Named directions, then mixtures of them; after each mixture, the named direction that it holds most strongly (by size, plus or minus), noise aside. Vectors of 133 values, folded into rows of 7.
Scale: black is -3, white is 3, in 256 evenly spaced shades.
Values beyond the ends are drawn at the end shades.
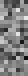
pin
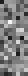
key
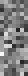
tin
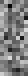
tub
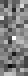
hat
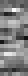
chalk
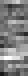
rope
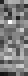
key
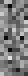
tub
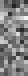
pin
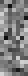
tub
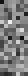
key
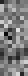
tin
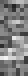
rope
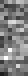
rope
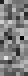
key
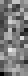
tub
